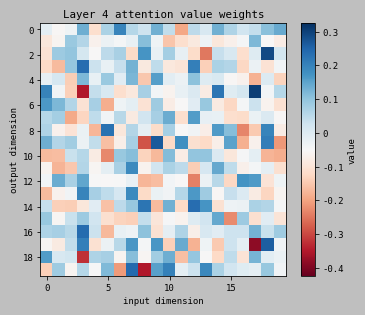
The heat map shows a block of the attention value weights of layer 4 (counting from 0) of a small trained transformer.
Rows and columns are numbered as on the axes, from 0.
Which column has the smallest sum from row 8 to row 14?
19
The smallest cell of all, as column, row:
17, 17
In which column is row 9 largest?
9
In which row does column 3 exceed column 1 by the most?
3
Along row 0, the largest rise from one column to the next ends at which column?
12
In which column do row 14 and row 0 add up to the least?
11
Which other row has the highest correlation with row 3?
13
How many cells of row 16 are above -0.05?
17
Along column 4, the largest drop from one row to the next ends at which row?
8
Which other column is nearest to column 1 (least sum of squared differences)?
4
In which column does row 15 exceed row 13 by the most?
0
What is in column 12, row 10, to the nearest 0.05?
0.1
